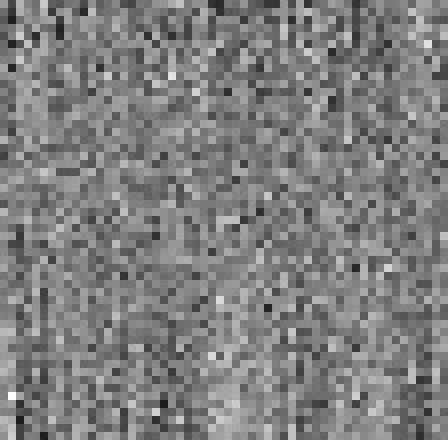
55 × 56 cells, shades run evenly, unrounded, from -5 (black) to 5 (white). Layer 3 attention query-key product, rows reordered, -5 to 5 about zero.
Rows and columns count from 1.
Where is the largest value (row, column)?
50, 2
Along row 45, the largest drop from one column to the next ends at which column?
28
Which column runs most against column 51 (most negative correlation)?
10
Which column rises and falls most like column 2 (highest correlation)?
37
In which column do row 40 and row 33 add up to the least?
3
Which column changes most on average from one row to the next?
39
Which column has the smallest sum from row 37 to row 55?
6
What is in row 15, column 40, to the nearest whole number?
2
